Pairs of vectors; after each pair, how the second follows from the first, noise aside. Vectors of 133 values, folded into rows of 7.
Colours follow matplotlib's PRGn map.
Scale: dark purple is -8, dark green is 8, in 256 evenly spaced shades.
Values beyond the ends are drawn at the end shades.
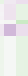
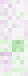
reversed, negated.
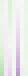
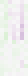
wrapped around, shrunk.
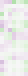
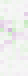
partly zeroed.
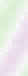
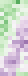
scaled up.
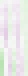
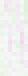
reversed, shrunk.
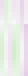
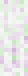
sign-scrambled.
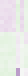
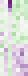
reversed, scaled up.
